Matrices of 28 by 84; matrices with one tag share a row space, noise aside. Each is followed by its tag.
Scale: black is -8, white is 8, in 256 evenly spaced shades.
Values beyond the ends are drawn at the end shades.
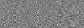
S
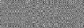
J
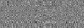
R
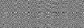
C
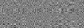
S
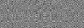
R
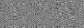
S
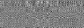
J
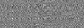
R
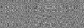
R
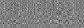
S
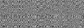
C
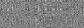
R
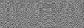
R
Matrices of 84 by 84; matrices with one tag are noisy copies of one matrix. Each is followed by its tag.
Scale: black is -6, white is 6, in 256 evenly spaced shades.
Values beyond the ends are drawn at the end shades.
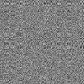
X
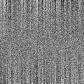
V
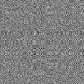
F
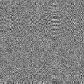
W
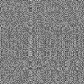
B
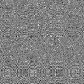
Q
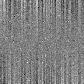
V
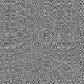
X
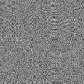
W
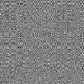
X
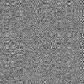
X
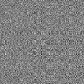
F
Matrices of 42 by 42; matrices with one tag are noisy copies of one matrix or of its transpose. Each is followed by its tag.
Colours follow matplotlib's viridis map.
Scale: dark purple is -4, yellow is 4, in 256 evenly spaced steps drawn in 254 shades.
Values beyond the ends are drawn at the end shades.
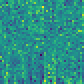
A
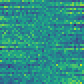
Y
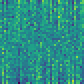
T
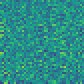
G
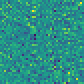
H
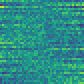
Y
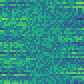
T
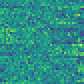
A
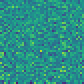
G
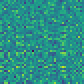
G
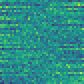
Y
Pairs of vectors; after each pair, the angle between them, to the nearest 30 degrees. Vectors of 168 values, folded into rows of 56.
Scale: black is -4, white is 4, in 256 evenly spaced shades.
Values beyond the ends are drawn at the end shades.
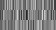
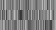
90 degrees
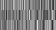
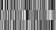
90 degrees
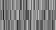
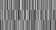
120 degrees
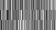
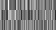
90 degrees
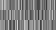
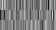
60 degrees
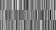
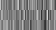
60 degrees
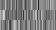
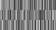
90 degrees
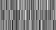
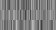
150 degrees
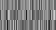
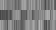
60 degrees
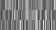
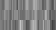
60 degrees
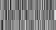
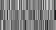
150 degrees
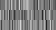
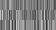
60 degrees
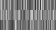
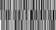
150 degrees
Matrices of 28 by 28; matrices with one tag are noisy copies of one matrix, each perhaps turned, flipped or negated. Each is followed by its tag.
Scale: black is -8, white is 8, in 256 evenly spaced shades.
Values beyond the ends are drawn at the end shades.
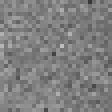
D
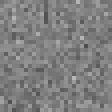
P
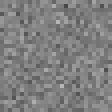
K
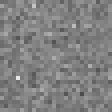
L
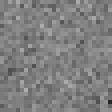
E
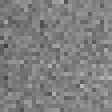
D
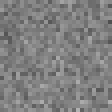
E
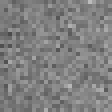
D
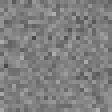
K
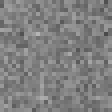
L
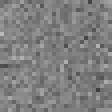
P
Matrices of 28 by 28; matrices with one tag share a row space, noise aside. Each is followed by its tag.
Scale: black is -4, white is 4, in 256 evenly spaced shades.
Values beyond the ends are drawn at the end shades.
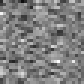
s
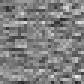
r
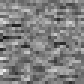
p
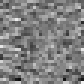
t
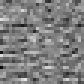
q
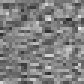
q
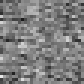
q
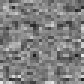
t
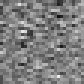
s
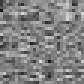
q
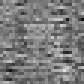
r
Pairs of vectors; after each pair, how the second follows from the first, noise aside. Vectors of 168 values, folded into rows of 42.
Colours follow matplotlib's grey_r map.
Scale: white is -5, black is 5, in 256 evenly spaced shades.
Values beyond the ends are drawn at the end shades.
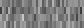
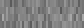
reversed, negated, shrunk.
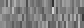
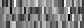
wrapped around, negated, scaled up.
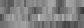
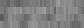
reversed, shrunk.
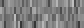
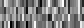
reversed, negated, scaled up.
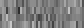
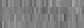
reversed, shrunk.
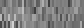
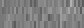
reversed, shrunk.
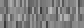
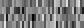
reversed, negated, scaled up.
